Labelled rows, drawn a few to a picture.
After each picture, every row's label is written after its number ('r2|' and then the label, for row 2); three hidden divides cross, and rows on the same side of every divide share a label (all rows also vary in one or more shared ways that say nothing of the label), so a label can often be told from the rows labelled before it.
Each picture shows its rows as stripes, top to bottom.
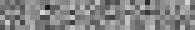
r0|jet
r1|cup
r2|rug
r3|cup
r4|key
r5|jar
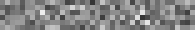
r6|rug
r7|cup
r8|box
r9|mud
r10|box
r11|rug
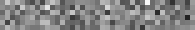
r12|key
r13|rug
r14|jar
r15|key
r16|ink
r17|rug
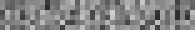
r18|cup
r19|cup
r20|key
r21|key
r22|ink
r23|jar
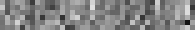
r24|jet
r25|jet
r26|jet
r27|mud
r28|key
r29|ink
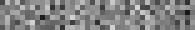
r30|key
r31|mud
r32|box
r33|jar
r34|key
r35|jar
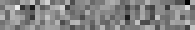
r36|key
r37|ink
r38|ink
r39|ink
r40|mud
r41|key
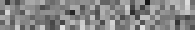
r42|jet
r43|mud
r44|rug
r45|box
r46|jar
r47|box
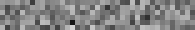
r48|box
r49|cup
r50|jet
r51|mud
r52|rug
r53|cup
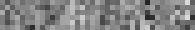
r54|jet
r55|jar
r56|jet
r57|jet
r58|cup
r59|box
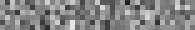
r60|jet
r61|ink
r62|cup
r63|key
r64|jar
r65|cup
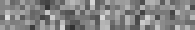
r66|jar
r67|cup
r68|rug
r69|key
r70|box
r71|ink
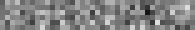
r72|rug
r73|mud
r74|ink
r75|rug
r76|ink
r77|box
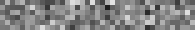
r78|jar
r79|cup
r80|jet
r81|cup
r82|key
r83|ink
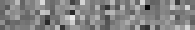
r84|box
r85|jet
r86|rug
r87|cup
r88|cup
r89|mud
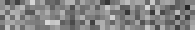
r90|cup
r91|key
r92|ink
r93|key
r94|rug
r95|key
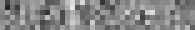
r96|cup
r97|cup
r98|jar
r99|mud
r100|jar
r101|jet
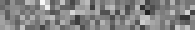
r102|ink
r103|rug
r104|jet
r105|box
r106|box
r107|mud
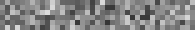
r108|key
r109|jet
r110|ink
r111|mud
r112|cup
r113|jar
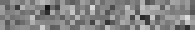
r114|ink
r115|cup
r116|cup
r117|mud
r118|jet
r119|box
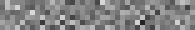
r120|rug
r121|key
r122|jar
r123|ink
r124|mud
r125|ink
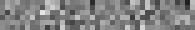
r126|key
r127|key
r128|ink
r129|mud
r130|ink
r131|box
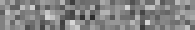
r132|ink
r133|jar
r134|rug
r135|rug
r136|jar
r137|mud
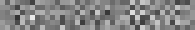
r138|box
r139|mud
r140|box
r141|mud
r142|mud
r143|box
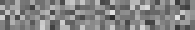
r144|jar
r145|box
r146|rug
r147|jet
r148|ink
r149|box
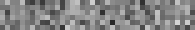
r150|mud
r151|mud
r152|jet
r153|ink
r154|jet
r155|jar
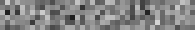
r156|mud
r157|mud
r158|jet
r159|rug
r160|ink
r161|cup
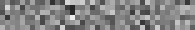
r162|jar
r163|rug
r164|rug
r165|cup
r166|mud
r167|ink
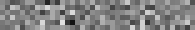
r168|cup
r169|ink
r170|jar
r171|ink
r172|ink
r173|box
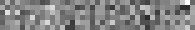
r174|mud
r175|box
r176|key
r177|mud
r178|rug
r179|ink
